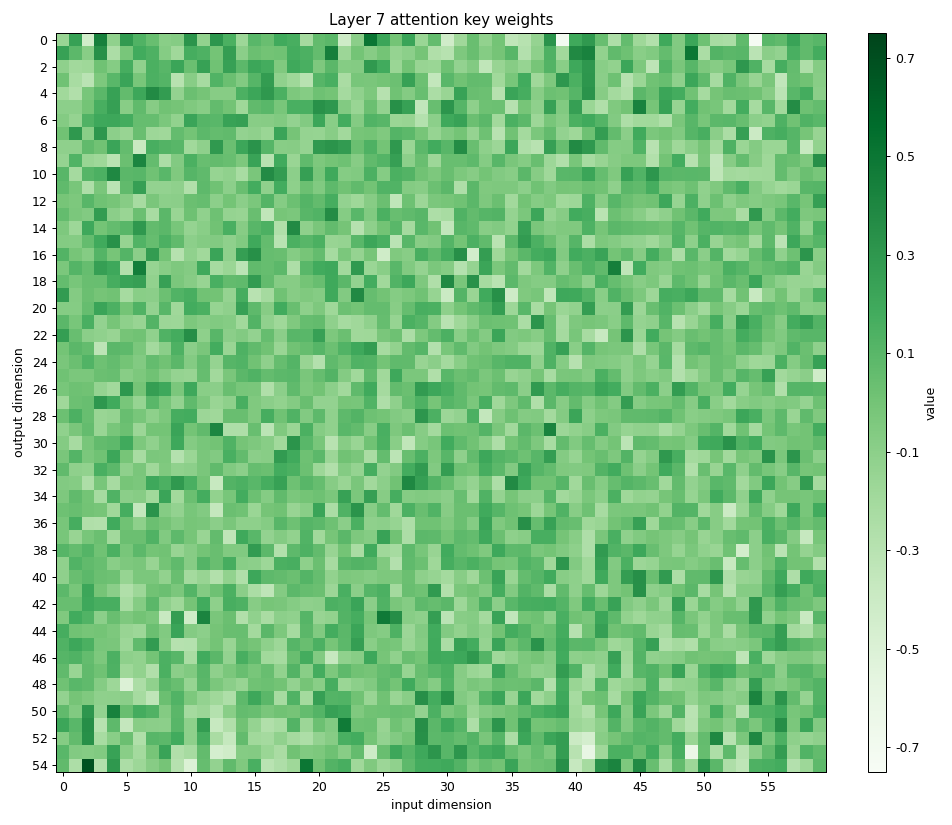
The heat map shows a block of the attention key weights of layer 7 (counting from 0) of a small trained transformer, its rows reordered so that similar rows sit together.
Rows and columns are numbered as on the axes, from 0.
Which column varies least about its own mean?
0
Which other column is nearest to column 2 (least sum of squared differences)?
22
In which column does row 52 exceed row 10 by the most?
51
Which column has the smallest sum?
52
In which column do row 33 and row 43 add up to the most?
9
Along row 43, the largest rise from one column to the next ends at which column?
11
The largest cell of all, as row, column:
54, 2
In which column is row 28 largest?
28
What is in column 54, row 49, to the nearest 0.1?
0.4
